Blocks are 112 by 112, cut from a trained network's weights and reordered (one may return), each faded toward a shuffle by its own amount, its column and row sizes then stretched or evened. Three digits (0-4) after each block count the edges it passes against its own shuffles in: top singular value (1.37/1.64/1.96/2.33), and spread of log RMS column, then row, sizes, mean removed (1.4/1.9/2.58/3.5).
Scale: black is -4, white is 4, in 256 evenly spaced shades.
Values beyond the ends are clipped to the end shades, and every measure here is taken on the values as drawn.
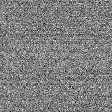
2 0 0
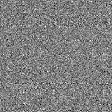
3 0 2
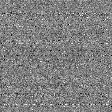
1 0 3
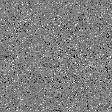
0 1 2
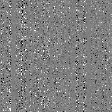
0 4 1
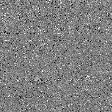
1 1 2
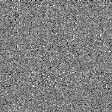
0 1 2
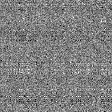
3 2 2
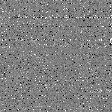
1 1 3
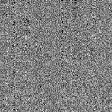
2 2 1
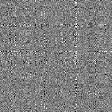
3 3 2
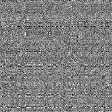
4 2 3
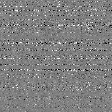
1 1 4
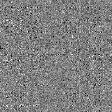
1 2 2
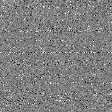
0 0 3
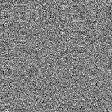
3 1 0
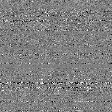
0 1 4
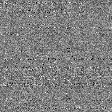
1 1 3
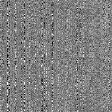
3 4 0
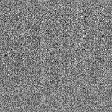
3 0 2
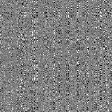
4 4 1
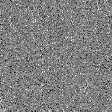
2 2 0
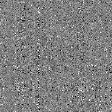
1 3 2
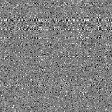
4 1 3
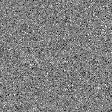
1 1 0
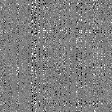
3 4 2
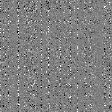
1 4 2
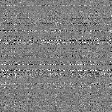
3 2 4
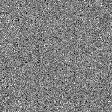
1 1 0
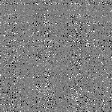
0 3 3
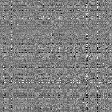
4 3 3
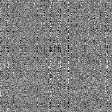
3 4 0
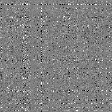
1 3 3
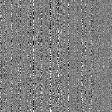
3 4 0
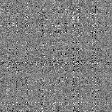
1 3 3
